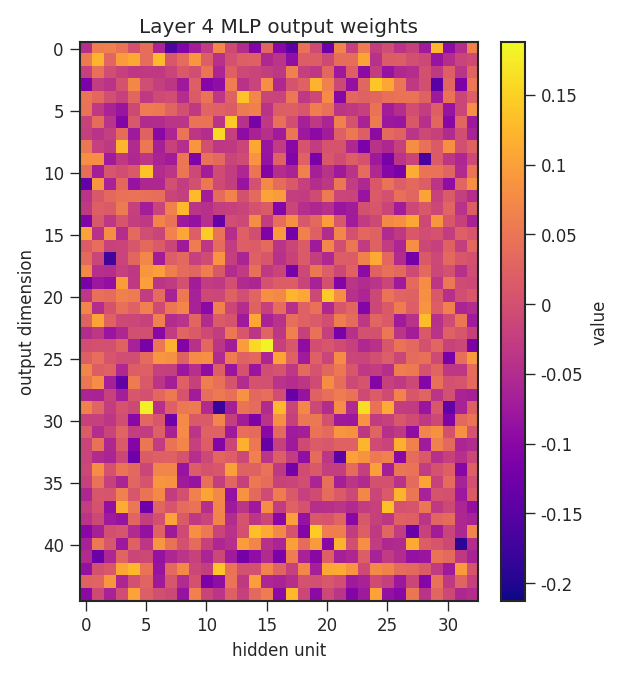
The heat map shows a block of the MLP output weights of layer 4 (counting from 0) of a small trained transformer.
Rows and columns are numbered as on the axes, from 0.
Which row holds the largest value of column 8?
13
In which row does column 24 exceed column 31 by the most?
3
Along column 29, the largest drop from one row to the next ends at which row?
1
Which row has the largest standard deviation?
29
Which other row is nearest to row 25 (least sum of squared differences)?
5
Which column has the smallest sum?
31
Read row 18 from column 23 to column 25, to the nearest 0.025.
-0.1 0.025 0.05
